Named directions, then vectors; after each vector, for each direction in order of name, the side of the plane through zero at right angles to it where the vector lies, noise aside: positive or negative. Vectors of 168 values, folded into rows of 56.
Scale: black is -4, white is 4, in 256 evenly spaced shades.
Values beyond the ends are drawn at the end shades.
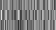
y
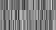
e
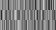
negative, negative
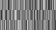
negative, negative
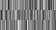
negative, negative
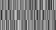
negative, negative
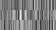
positive, negative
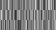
positive, positive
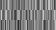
positive, positive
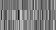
positive, negative
